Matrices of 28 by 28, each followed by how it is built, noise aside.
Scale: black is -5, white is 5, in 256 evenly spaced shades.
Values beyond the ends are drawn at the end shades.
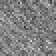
Toeplitz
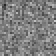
repeating columns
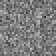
repeating rows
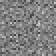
repeating rows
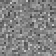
noise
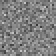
noise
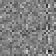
low rank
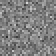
noise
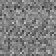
repeating columns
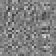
low rank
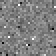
sparse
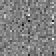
uneven columns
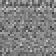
repeating columns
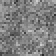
smooth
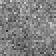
smooth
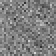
Toeplitz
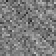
Toeplitz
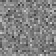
repeating columns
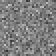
noise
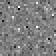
sparse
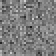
low rank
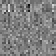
low rank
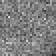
smooth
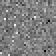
sparse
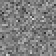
noise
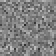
repeating columns
